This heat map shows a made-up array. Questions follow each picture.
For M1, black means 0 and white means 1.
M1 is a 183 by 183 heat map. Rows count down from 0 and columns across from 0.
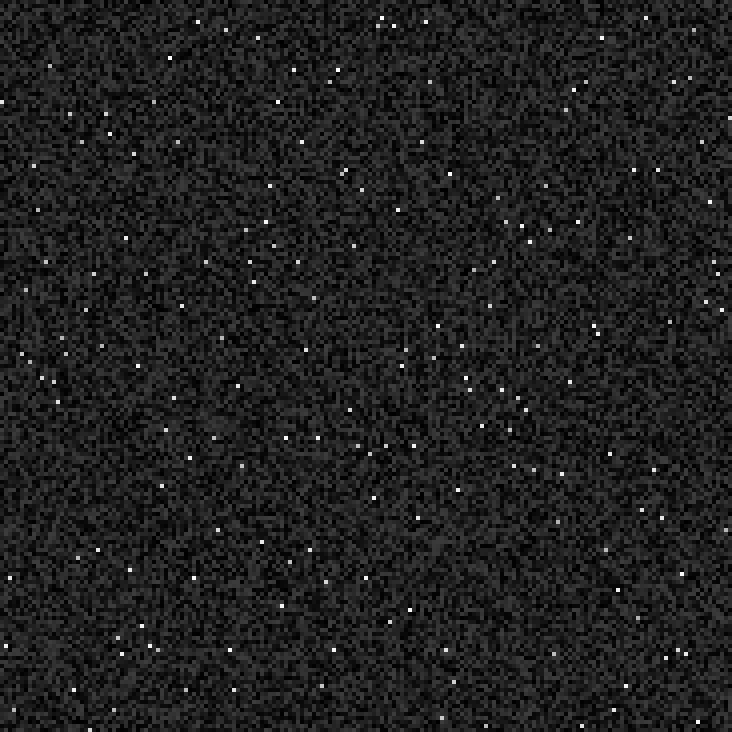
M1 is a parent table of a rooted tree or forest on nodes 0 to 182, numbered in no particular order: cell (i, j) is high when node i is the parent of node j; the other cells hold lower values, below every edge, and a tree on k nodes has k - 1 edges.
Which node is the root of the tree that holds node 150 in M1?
52
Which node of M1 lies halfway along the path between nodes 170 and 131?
152
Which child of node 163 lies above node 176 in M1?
171
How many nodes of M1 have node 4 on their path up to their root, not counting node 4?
7
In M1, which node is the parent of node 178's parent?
135
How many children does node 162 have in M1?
5
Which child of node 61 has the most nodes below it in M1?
88
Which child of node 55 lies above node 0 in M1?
144
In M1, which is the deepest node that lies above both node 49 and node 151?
57
